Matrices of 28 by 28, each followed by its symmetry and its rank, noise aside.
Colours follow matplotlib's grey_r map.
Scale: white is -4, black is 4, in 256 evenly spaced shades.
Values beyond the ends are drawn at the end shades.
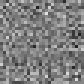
antisymmetric, rank eight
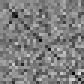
symmetric, rank eight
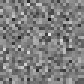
no symmetry, rank eight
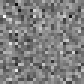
antisymmetric, rank six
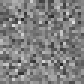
antisymmetric, rank eight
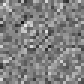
symmetric, rank eight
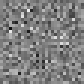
antisymmetric, rank eight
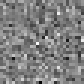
antisymmetric, rank eight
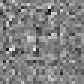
antisymmetric, rank eight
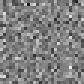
no symmetry, rank seven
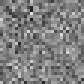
no symmetry, rank seven
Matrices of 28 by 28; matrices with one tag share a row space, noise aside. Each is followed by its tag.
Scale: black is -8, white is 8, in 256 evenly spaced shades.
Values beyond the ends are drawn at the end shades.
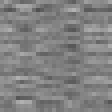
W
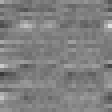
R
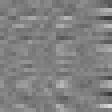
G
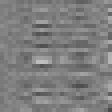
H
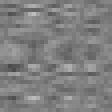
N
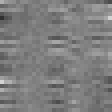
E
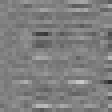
H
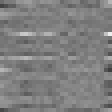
R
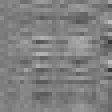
H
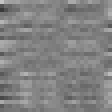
R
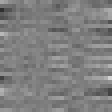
E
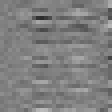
H
